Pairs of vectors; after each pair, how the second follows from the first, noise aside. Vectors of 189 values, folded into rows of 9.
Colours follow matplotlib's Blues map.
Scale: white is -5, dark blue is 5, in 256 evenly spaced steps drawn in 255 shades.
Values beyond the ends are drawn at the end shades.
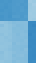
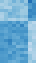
negated.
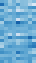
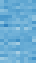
reversed, shrunk.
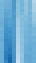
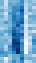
wrapped around, scaled up.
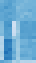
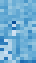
sign-scrambled.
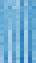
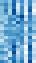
wrapped around, negated, scaled up.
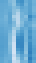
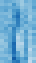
negated.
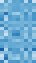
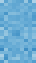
shrunk.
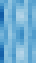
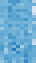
reversed, negated, partly zeroed.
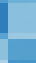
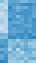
negated.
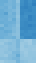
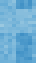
wrapped around, shrunk.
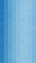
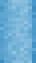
wrapped around, shrunk.
